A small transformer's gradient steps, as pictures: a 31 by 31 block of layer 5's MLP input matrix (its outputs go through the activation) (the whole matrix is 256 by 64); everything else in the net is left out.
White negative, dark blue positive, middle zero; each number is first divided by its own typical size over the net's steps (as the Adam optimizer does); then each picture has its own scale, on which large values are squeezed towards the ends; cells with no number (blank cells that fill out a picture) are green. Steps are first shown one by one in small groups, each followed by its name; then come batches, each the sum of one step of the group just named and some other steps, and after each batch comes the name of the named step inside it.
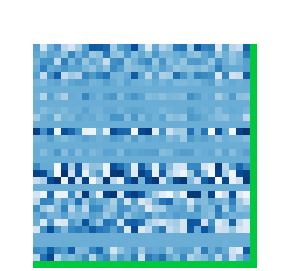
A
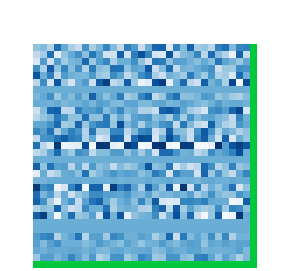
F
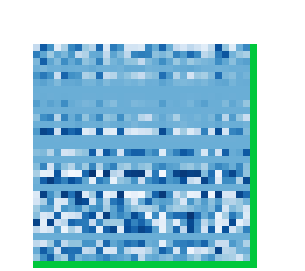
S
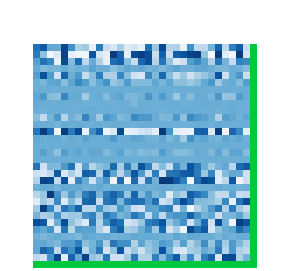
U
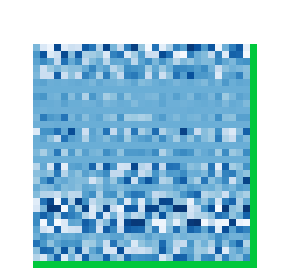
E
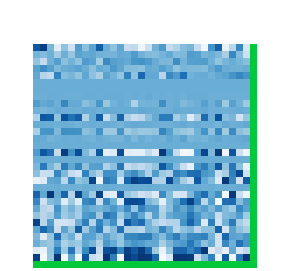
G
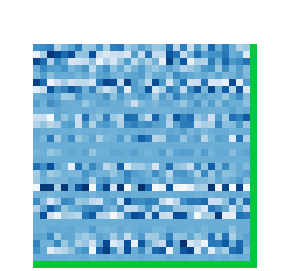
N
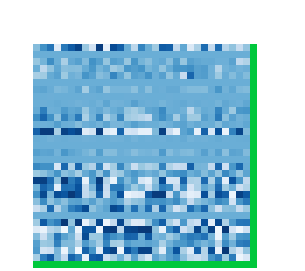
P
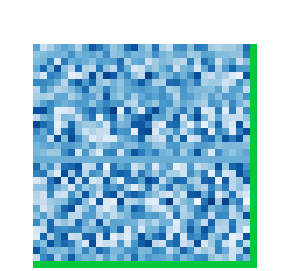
A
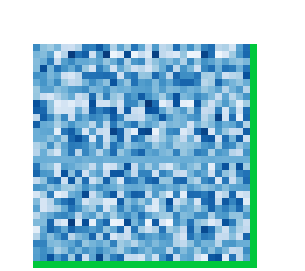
A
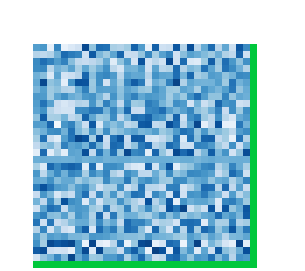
E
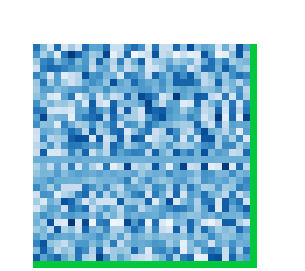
E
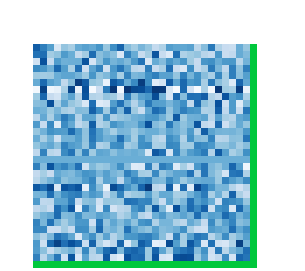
G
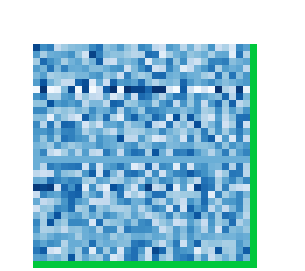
S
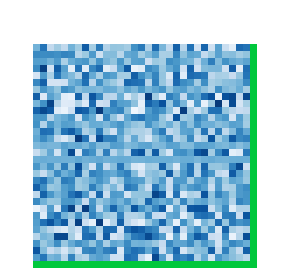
P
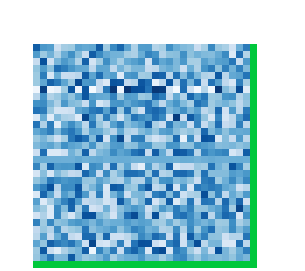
S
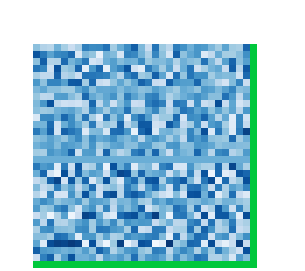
A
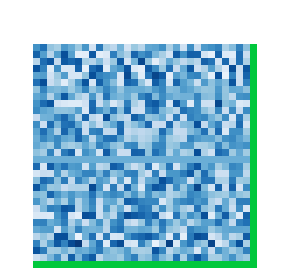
U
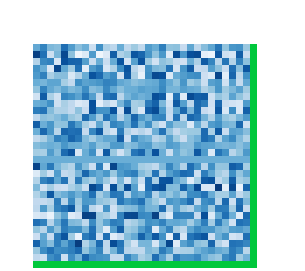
U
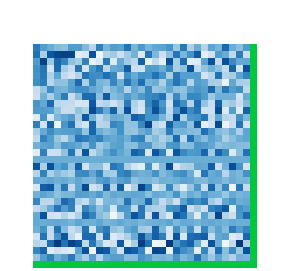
N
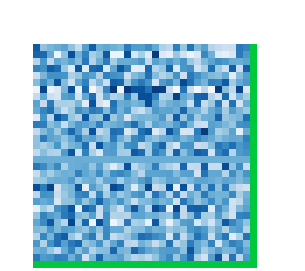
F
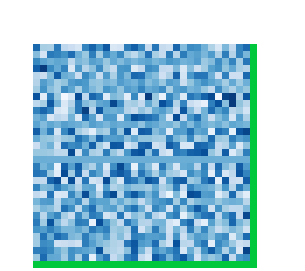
A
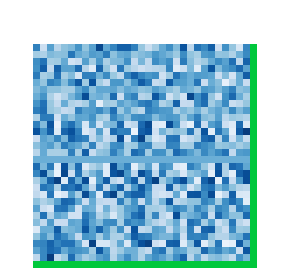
A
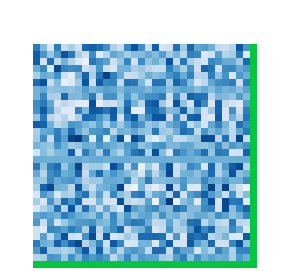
E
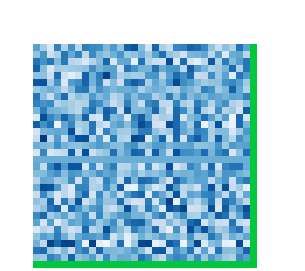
E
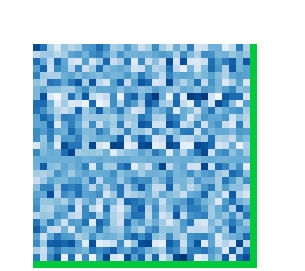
G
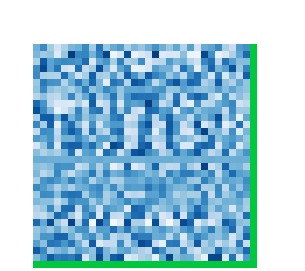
S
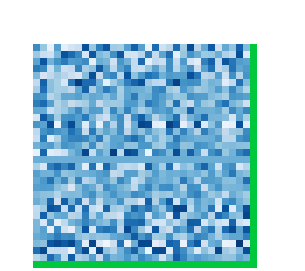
E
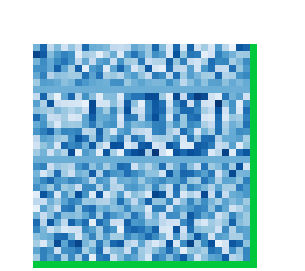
S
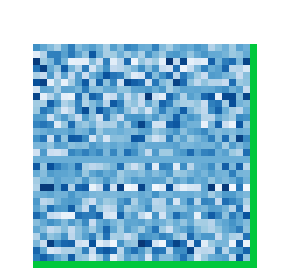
N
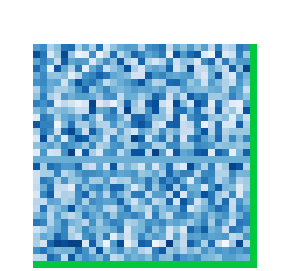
U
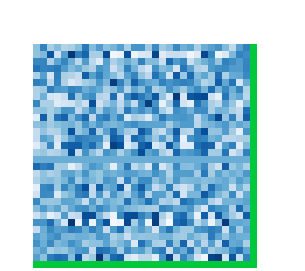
N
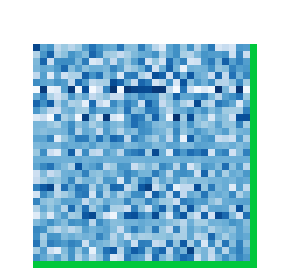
N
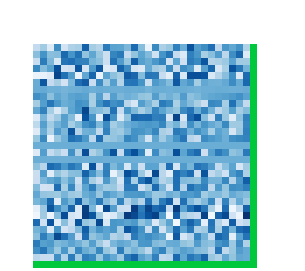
E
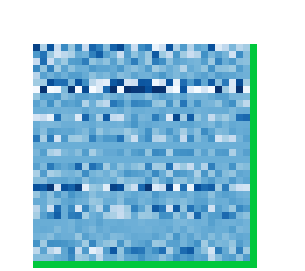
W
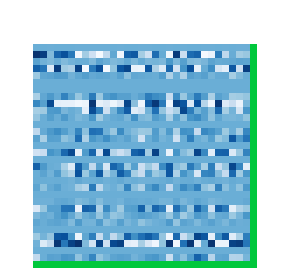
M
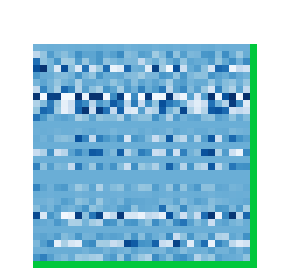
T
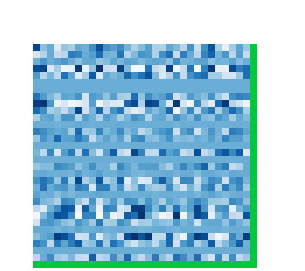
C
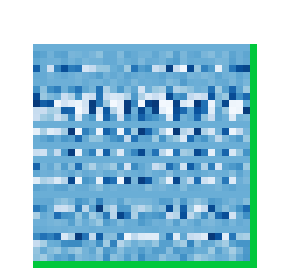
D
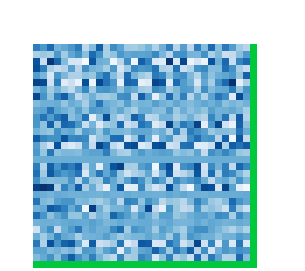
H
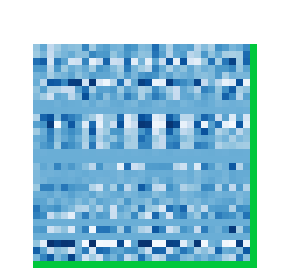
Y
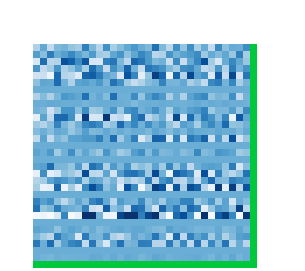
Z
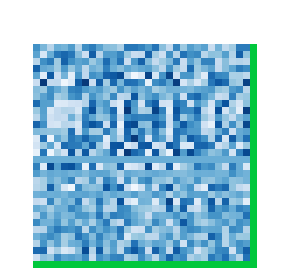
D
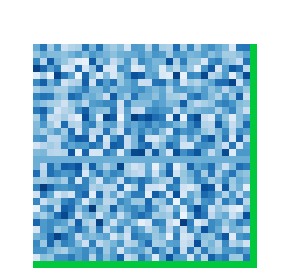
H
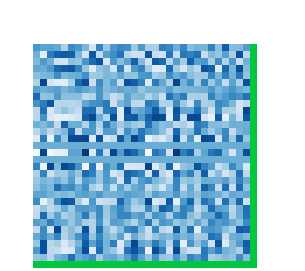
D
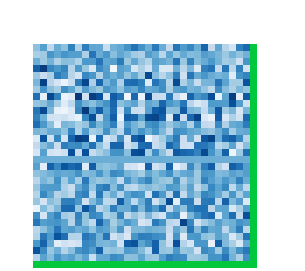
T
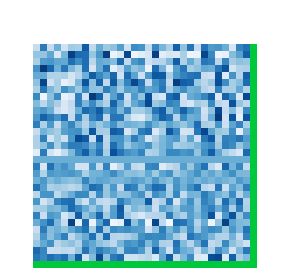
T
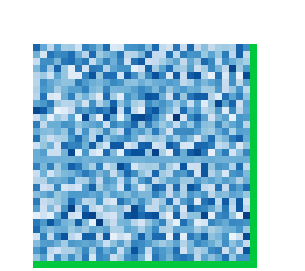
Z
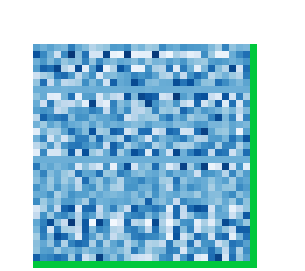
M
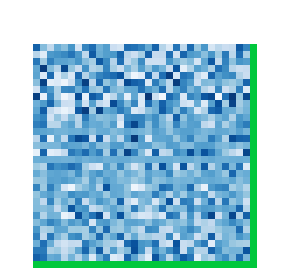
T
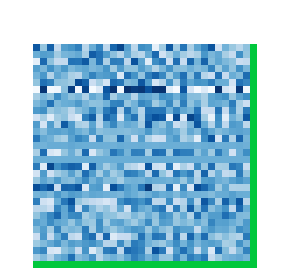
W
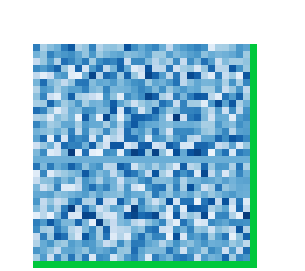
Z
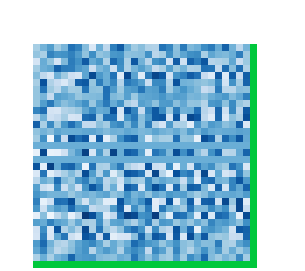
Z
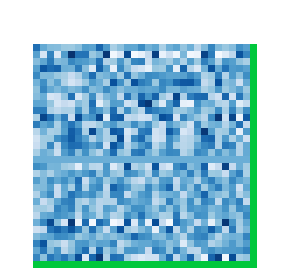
C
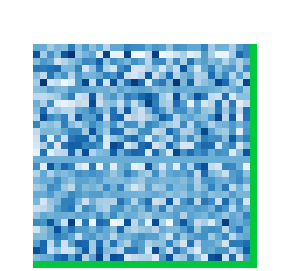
M
